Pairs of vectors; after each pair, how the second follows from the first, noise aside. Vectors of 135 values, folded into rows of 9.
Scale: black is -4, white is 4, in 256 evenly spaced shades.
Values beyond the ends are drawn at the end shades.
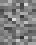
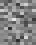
sign-scrambled.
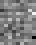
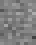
shrunk.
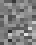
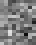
sign-scrambled.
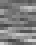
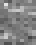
reversed, partly zeroed.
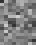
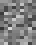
shuffled.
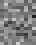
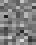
shuffled.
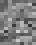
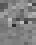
partly zeroed.
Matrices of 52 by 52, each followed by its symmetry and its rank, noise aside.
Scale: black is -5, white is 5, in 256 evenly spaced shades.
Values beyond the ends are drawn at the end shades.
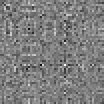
symmetric, rank six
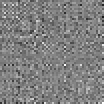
symmetric, rank six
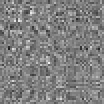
no symmetry, rank six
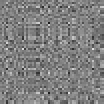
antisymmetric, rank four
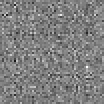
antisymmetric, rank eight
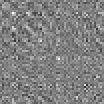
symmetric, rank six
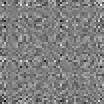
antisymmetric, rank four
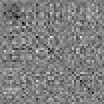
symmetric, rank four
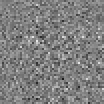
antisymmetric, rank eight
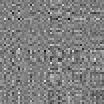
no symmetry, rank four
